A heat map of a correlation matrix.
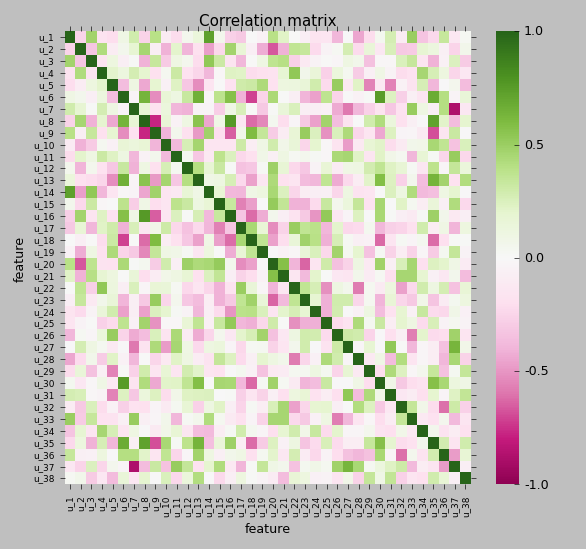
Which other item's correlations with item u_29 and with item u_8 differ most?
u_16
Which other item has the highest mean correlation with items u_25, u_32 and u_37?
u_28
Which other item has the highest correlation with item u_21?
u_20
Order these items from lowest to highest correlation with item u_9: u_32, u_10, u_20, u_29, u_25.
u_25, u_10, u_20, u_29, u_32
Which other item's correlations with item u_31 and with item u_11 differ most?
u_5
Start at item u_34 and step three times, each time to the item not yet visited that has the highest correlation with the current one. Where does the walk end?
u_17
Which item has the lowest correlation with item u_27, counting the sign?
u_7
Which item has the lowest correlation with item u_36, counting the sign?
u_32
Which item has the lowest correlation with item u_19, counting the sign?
u_8
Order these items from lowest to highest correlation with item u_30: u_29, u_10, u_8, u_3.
u_29, u_3, u_10, u_8
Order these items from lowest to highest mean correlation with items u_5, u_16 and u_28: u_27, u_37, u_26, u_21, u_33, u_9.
u_9, u_33, u_27, u_21, u_37, u_26
